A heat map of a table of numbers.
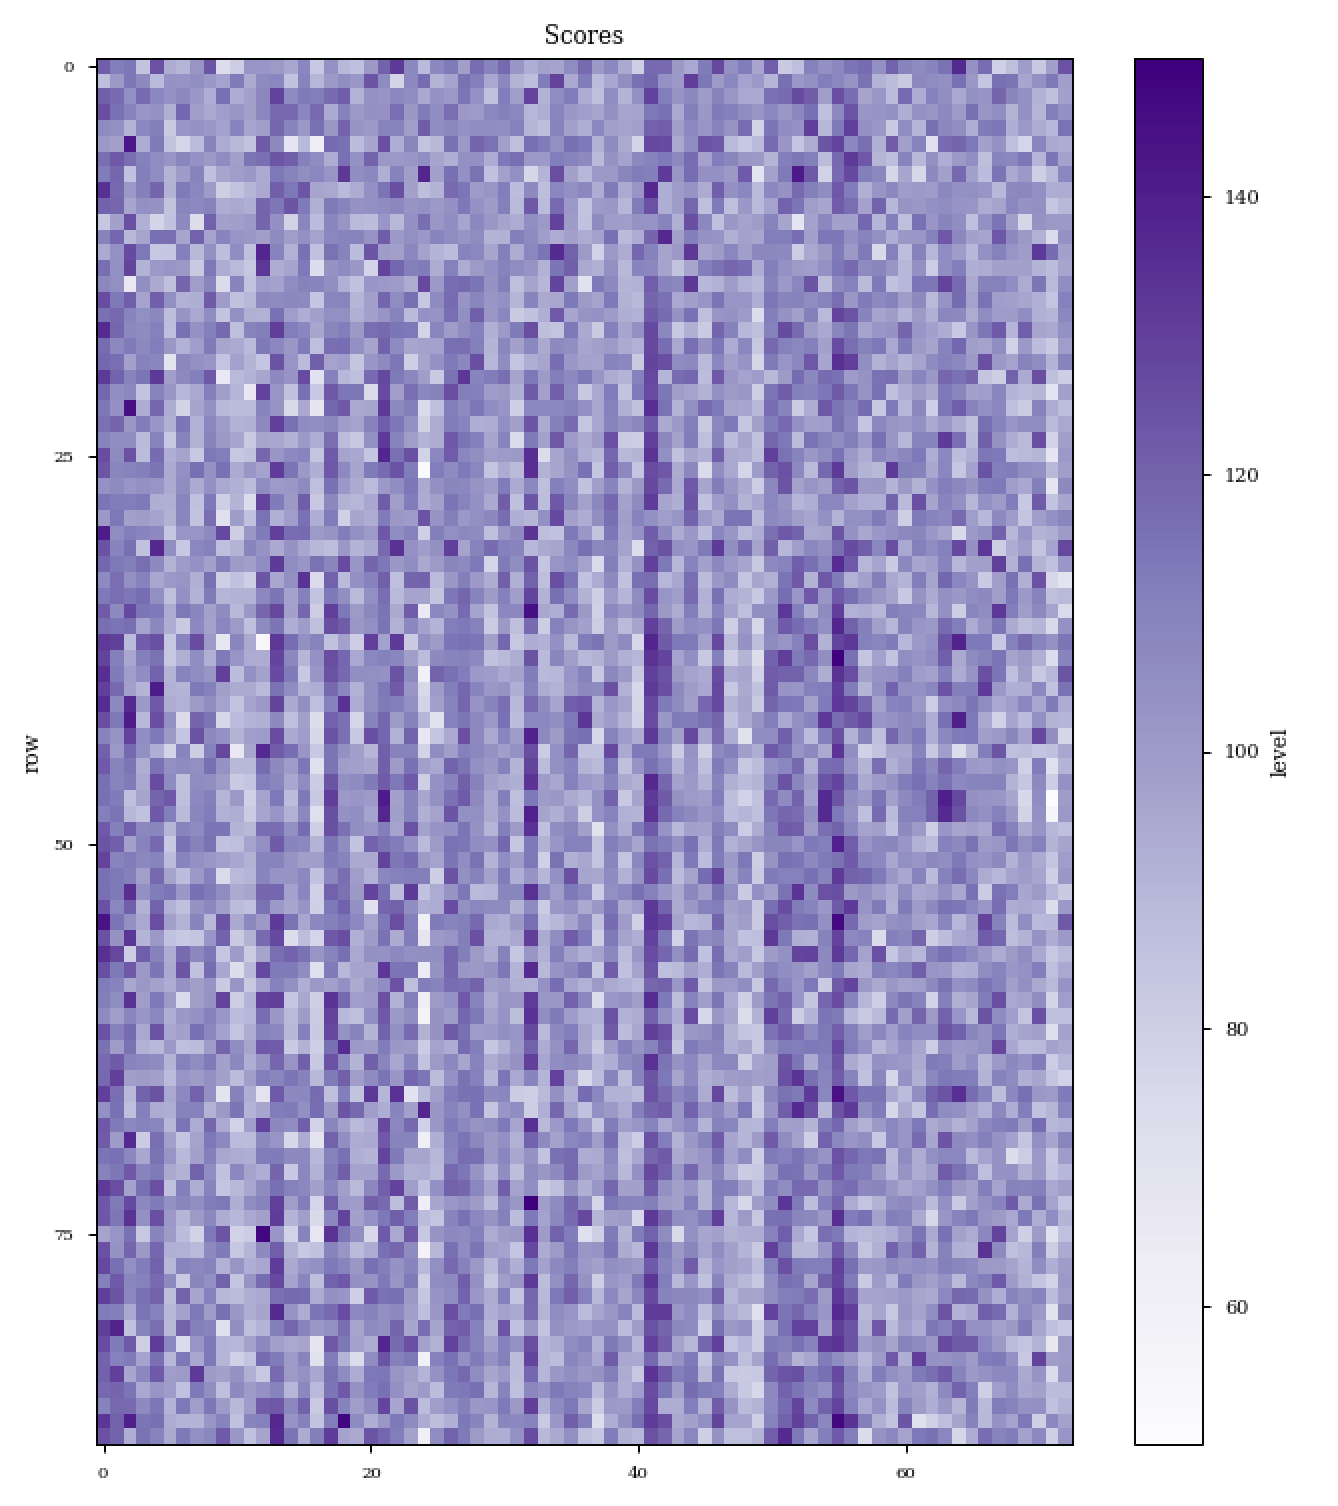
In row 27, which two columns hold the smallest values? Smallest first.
71, 49
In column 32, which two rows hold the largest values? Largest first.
73, 35
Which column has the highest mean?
41
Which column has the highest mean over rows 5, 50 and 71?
55
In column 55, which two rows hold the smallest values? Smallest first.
29, 10
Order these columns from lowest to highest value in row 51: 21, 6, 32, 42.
6, 32, 42, 21
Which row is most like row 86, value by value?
49
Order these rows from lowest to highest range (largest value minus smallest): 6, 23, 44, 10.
6, 23, 10, 44
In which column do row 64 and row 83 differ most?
61
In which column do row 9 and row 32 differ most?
67
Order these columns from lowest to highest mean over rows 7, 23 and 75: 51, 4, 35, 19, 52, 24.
24, 19, 4, 35, 52, 51
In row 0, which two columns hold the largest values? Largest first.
64, 22
